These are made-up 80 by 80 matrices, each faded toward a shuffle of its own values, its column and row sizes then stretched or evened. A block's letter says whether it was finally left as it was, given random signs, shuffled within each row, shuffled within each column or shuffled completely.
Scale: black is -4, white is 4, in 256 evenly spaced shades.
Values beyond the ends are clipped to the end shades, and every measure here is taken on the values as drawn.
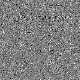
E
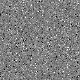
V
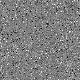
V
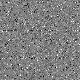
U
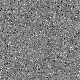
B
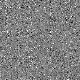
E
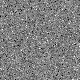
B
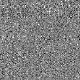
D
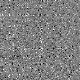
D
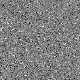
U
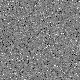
B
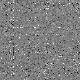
E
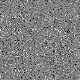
D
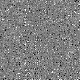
D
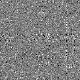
D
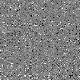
D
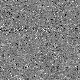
U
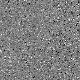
V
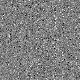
V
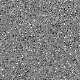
V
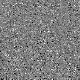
E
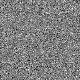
U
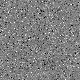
B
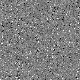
V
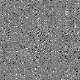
D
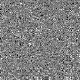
D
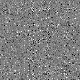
D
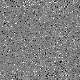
E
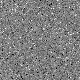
B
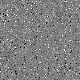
E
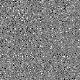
D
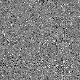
E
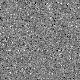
U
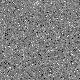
B
